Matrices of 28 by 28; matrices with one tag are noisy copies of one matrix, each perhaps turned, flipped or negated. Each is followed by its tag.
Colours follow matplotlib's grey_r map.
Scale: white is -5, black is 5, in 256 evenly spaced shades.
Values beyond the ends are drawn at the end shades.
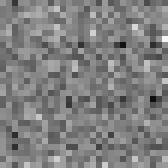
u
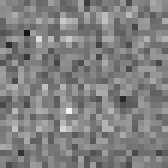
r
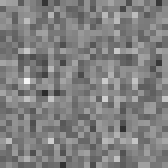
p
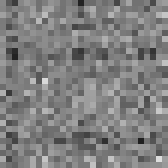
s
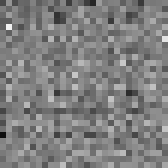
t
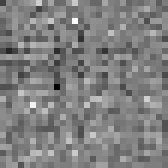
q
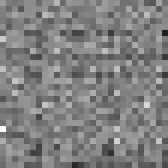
t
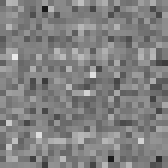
s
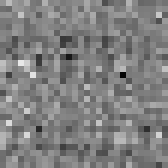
r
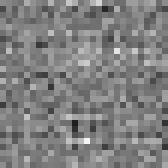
p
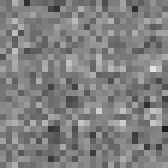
u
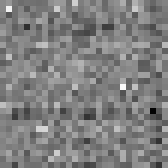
s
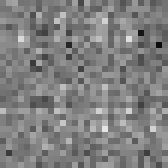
r
